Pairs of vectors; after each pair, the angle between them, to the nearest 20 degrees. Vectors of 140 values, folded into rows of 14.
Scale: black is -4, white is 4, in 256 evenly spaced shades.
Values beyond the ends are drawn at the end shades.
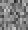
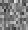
160 degrees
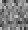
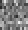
160 degrees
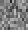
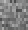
60 degrees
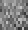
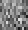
20 degrees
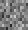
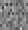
80 degrees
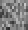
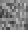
20 degrees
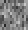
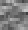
80 degrees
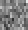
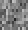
80 degrees
